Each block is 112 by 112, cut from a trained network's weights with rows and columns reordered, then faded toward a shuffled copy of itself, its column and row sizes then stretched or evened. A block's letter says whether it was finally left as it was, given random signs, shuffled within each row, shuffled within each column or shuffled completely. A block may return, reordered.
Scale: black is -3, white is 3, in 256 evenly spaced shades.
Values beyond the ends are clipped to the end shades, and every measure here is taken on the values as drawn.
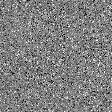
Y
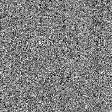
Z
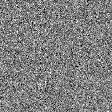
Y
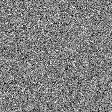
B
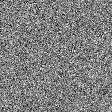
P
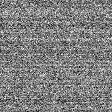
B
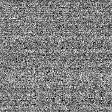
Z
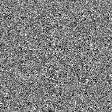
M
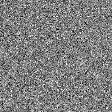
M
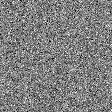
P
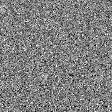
B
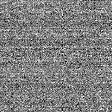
Z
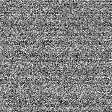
Z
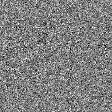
M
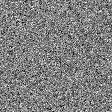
P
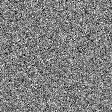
P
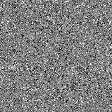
Z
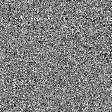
M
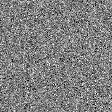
Y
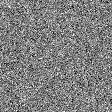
P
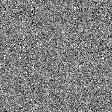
M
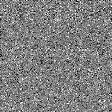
Z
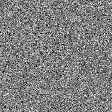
B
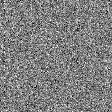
Y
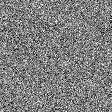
P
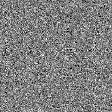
Z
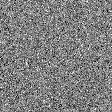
P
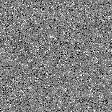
B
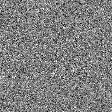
M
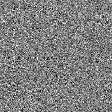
Z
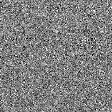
M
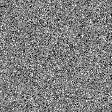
M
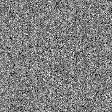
Y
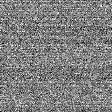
Z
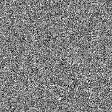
M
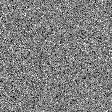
P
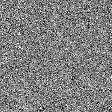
M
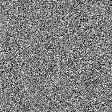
Y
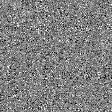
M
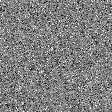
P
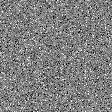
P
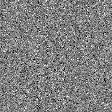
Y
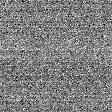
B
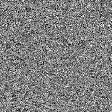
Z
